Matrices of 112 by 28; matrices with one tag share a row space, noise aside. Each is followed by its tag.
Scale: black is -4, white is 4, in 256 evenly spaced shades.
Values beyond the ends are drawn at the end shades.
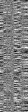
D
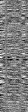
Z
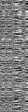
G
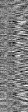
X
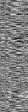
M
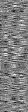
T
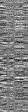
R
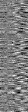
X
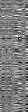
G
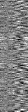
X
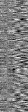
X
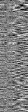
X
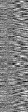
X
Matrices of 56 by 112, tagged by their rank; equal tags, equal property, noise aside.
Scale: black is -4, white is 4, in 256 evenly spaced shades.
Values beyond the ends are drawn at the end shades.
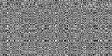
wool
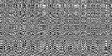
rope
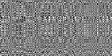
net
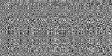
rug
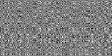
net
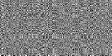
wool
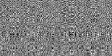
rope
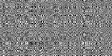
net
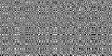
net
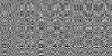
net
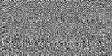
rug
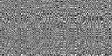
wool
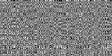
wool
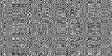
wool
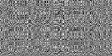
wool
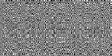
rug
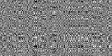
wool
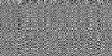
net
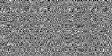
rope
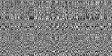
rope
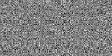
rug
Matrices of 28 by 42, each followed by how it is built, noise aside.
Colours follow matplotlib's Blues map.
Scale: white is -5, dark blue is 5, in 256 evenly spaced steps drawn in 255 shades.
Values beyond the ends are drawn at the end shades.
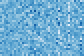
uneven columns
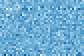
uneven rows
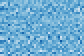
low rank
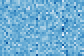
uneven columns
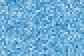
repeating rows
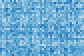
blocks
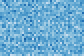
blocks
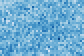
smooth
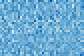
low rank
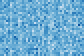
blocks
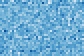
uneven rows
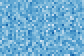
low rank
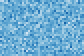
noise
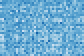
blocks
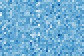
uneven columns
